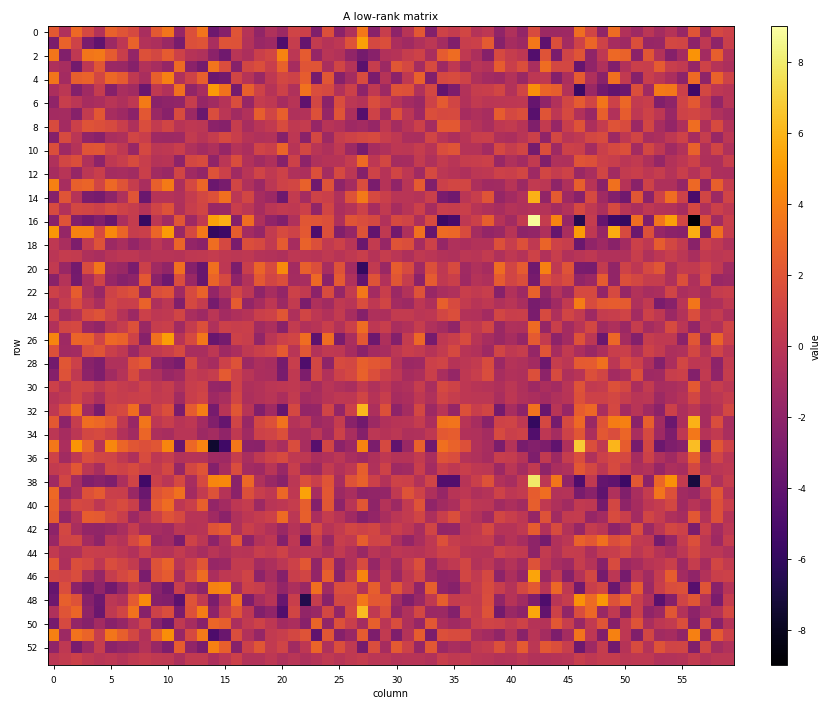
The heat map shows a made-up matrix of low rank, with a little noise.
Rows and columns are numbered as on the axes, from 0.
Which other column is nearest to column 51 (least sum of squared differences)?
44
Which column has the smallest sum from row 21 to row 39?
14
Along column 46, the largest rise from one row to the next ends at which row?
17
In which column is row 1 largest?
27
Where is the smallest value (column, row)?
56, 16
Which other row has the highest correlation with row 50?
47
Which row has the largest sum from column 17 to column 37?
20
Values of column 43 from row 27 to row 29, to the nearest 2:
2 -4 -2
